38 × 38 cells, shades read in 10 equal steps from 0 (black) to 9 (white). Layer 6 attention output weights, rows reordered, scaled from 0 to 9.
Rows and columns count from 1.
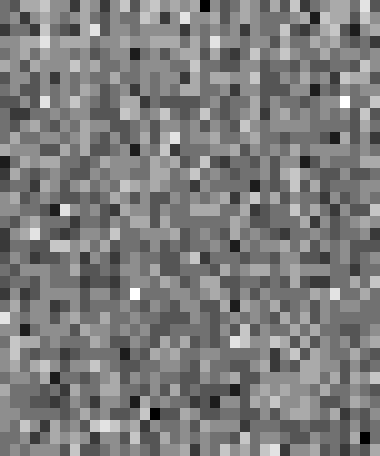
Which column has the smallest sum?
24
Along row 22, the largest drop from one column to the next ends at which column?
21
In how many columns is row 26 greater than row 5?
10
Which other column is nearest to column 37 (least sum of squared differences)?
15
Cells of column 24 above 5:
5
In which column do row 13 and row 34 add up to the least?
14
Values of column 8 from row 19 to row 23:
2 3 5 5 6
